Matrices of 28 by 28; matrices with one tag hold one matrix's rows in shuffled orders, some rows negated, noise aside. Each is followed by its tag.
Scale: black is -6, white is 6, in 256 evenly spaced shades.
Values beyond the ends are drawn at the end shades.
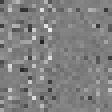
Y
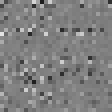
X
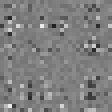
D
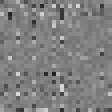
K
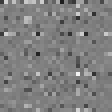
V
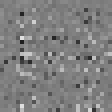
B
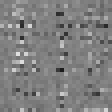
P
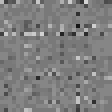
V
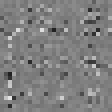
D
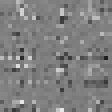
P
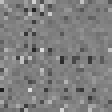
X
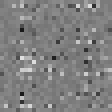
B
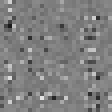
D
